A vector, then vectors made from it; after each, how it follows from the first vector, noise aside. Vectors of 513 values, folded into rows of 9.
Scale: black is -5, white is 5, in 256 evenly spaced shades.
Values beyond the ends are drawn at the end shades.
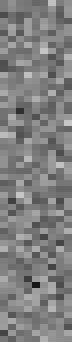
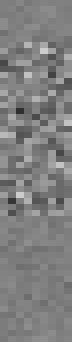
partly zeroed.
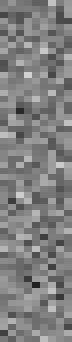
copied.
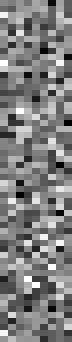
negated, scaled up.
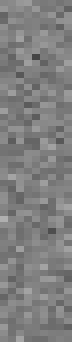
reversed, shrunk.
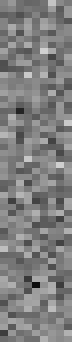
copied.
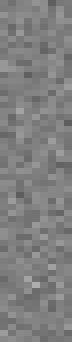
negated, shrunk.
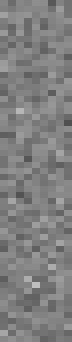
negated, shrunk.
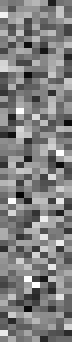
negated, scaled up.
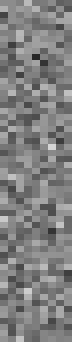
reversed.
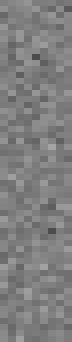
reversed, shrunk.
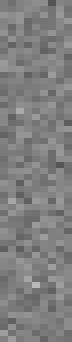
negated, shrunk.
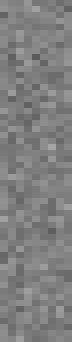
reversed, shrunk.
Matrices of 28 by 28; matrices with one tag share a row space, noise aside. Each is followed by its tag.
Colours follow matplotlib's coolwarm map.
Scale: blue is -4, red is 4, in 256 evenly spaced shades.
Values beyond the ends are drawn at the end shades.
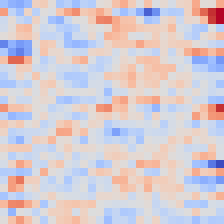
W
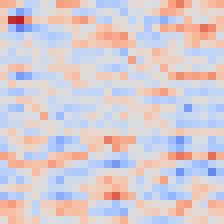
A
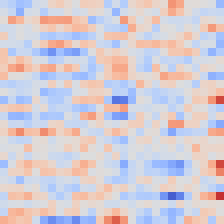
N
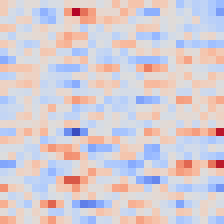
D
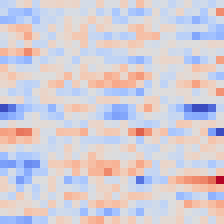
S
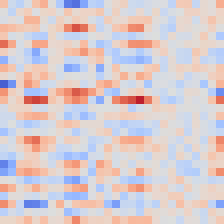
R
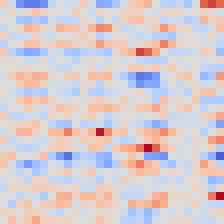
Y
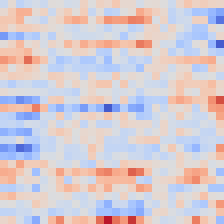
S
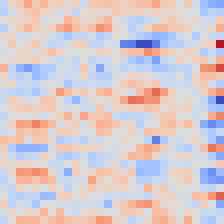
Y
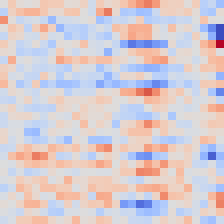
Y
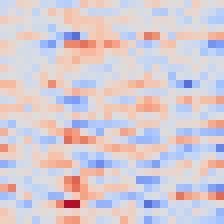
D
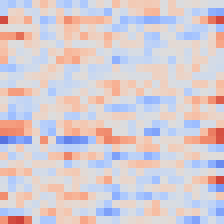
W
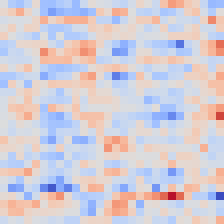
N
